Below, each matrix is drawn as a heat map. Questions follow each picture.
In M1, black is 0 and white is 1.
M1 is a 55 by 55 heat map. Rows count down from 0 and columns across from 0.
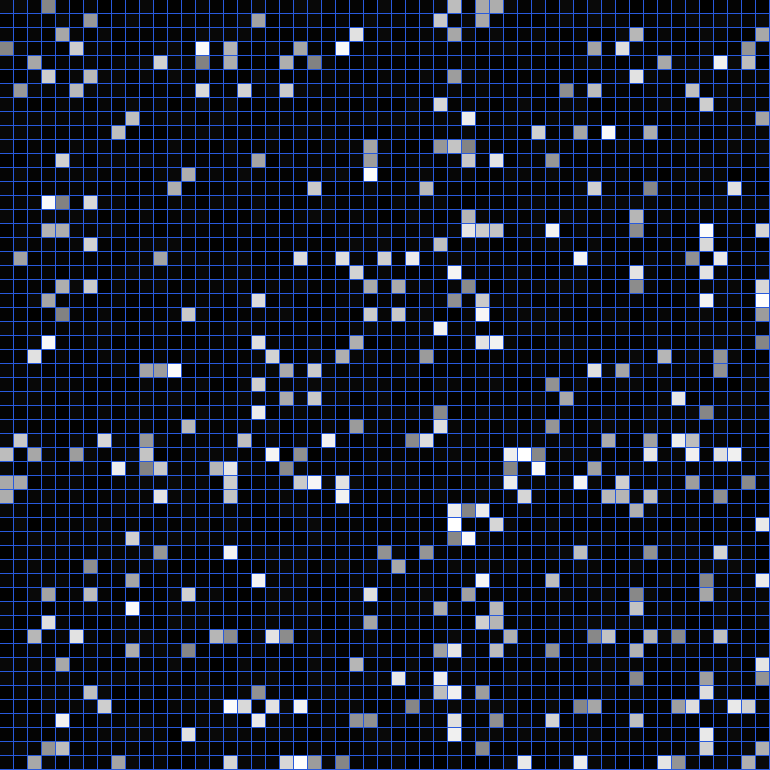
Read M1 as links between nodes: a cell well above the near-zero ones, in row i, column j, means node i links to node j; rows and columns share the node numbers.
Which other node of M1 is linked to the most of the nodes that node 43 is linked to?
node 46
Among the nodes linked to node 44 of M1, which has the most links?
node 34
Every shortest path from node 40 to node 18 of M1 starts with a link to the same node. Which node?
node 6
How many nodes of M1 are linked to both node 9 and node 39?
2
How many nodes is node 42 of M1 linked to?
7
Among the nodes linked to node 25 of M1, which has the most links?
node 51
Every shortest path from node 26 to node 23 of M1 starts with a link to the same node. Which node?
node 10
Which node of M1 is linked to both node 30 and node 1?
node 31
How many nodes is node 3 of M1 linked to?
9
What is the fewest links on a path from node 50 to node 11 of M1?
3
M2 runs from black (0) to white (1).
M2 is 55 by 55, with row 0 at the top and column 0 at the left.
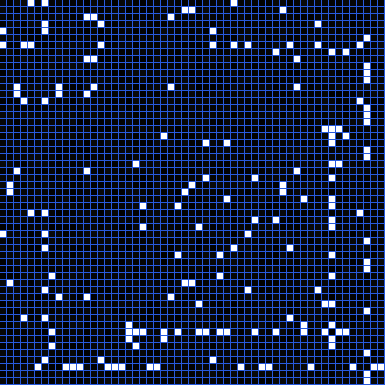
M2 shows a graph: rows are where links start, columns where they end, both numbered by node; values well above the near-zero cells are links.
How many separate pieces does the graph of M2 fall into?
5
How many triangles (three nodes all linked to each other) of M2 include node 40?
3
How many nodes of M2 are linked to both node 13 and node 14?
0
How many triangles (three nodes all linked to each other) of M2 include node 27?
3
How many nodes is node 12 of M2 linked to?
5
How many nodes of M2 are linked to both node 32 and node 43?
2
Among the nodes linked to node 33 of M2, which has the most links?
node 6
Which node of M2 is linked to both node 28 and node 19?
node 47
